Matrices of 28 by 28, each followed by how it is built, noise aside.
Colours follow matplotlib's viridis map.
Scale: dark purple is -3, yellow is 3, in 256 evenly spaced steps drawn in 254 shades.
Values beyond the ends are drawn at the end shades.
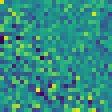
lower triangular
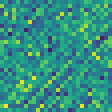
Hankel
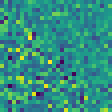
lower triangular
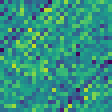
Hankel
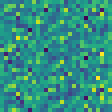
repeating rows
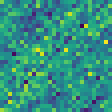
Hankel
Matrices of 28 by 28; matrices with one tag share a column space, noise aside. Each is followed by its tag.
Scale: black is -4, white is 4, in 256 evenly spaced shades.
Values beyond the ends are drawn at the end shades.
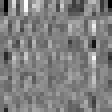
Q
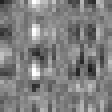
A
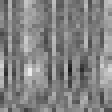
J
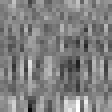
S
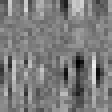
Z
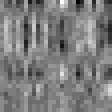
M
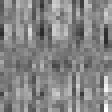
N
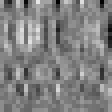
M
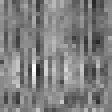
J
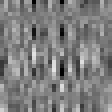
A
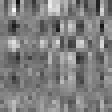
Q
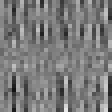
N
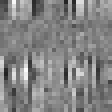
Z
